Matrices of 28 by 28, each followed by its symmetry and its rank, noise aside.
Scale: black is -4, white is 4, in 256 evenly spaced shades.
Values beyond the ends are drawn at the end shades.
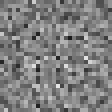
symmetric, rank seven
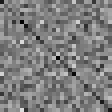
symmetric, rank five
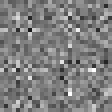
symmetric, rank five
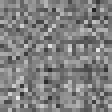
antisymmetric, rank six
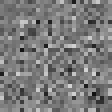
symmetric, rank seven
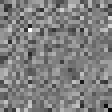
symmetric, rank six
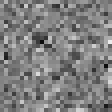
symmetric, rank six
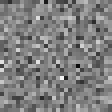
no symmetry, rank seven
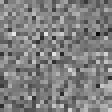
symmetric, rank six
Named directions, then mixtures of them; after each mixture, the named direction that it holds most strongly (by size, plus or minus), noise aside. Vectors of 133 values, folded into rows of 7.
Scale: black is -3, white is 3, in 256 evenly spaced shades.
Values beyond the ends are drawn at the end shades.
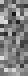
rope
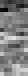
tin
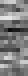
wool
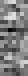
wool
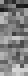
tin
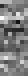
wool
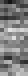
wool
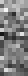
tin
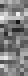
wool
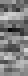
wool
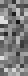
rope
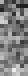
rope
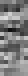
wool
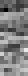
tin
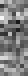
rope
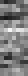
wool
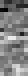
tin
